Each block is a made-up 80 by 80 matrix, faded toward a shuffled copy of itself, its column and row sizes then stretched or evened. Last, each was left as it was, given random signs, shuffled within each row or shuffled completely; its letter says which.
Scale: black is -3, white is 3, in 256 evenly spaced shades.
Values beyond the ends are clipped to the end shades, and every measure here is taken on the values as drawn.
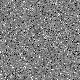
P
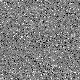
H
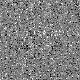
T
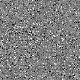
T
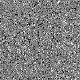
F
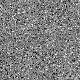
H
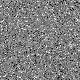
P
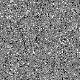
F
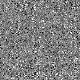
T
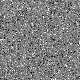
P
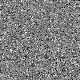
H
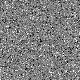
P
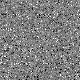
H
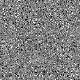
T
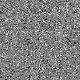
F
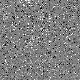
T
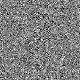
T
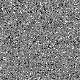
H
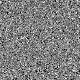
H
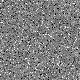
P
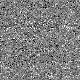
H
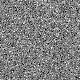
P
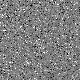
P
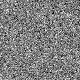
P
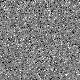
H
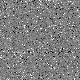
H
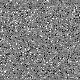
H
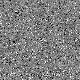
H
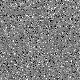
H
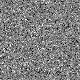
H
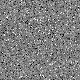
P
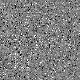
F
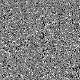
F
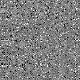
T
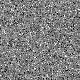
P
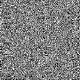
T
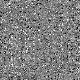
T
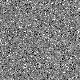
H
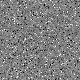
P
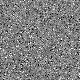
P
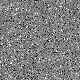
P
